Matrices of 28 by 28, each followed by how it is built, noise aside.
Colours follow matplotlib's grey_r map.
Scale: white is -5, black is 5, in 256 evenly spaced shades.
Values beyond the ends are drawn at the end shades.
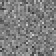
noise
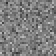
noise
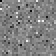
sparse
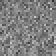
repeating columns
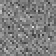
Toeplitz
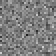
repeating rows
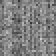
blocks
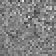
upper triangular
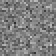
repeating rows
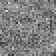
smooth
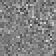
upper triangular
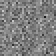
repeating rows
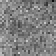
smooth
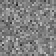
repeating rows
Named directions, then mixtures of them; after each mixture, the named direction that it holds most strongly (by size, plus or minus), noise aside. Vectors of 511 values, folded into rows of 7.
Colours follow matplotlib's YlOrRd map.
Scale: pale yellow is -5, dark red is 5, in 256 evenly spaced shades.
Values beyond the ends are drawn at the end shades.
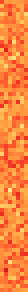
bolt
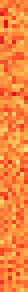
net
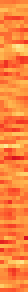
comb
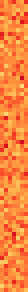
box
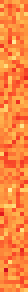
bolt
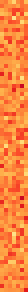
box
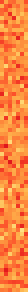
bolt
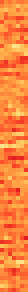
comb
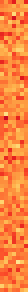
box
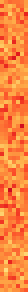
bolt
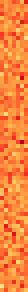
box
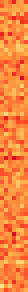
box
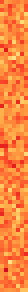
bolt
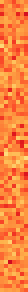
bolt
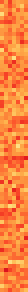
bolt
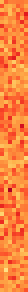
bolt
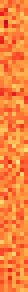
net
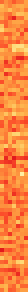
comb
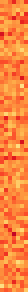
box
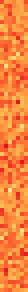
bolt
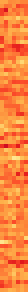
comb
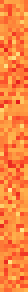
bolt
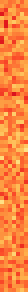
net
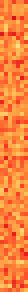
box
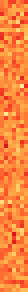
box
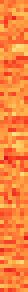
comb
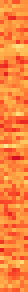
comb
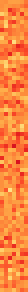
net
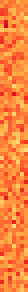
net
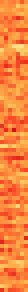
comb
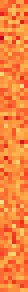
box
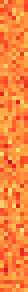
bolt
